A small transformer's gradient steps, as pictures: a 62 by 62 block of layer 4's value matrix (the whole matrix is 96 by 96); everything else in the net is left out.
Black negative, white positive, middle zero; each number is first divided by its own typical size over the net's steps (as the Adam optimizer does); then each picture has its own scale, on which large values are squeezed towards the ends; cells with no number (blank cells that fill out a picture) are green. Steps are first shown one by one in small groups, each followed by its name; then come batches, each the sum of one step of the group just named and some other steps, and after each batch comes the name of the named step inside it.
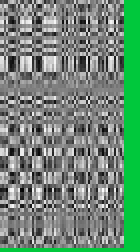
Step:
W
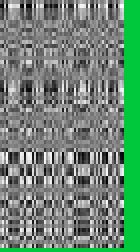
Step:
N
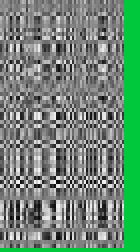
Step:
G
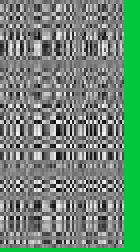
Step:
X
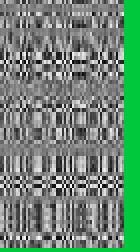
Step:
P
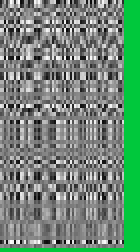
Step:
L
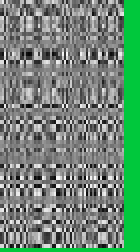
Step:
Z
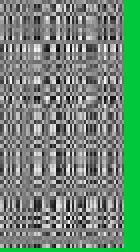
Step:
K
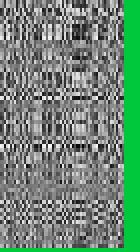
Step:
X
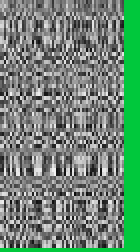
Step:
P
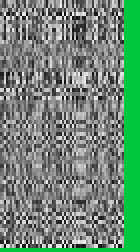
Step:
K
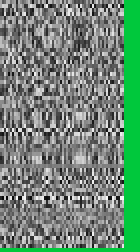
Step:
P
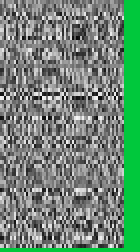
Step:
L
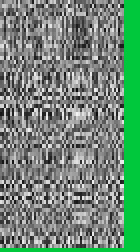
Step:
L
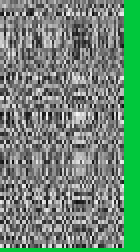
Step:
Z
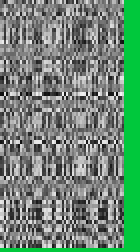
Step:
P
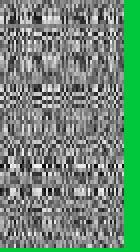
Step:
W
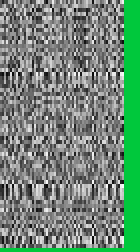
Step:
W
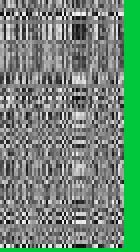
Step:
N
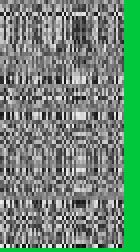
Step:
K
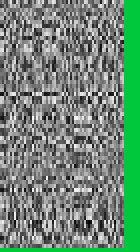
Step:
L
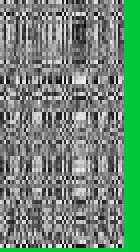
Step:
W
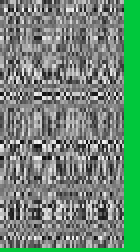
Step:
G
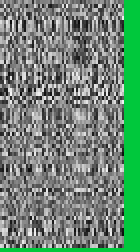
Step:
N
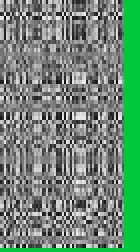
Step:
K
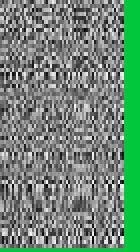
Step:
L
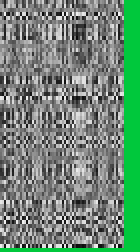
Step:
K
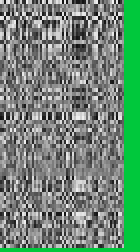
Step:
X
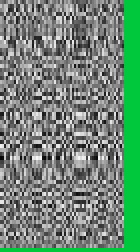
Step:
X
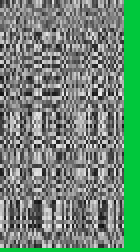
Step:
X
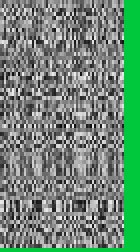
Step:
G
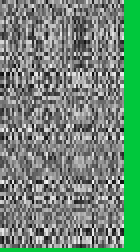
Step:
W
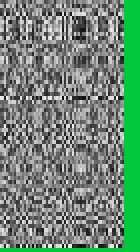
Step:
W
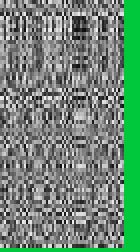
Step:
W
